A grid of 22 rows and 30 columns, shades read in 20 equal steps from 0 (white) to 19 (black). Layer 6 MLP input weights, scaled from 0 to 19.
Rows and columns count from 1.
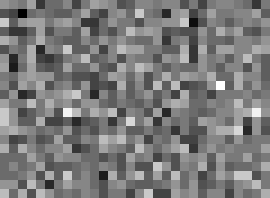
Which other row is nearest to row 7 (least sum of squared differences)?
18
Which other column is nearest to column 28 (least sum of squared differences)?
13
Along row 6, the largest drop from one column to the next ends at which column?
23
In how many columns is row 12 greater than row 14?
10
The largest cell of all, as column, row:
3, 2
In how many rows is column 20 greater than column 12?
9
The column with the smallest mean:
27
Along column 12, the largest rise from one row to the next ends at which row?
20
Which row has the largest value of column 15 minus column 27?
15
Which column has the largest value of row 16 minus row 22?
17
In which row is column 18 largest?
14
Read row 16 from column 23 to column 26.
11 9 9 12
